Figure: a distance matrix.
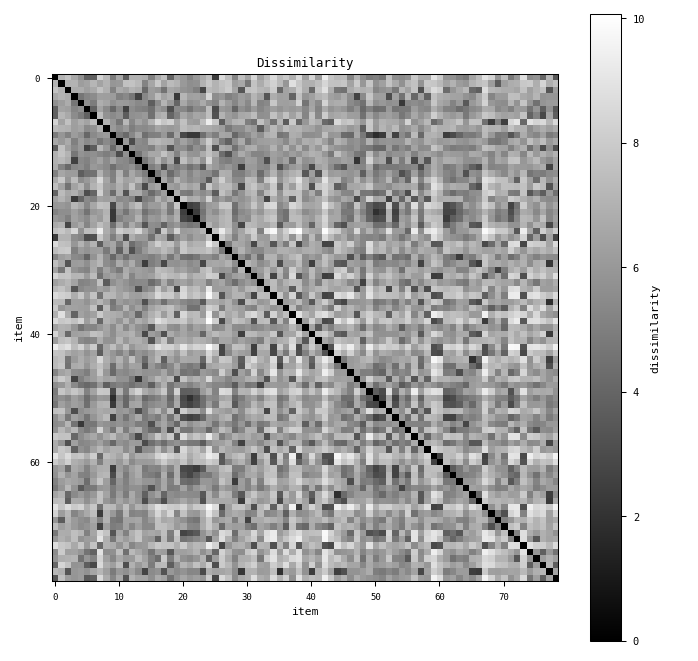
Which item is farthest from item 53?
42
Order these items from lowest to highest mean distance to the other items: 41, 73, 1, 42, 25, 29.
29, 25, 41, 73, 1, 42
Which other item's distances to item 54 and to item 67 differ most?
4
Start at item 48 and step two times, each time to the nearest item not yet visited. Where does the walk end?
8
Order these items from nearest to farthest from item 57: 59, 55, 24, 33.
55, 24, 33, 59
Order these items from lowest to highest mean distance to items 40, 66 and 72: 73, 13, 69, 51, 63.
51, 63, 13, 69, 73
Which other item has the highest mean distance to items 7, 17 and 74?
24
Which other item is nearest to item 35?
77
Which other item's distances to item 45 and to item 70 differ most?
7
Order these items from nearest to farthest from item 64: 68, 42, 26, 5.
5, 68, 26, 42
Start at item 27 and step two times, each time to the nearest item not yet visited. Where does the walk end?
10
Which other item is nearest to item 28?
63
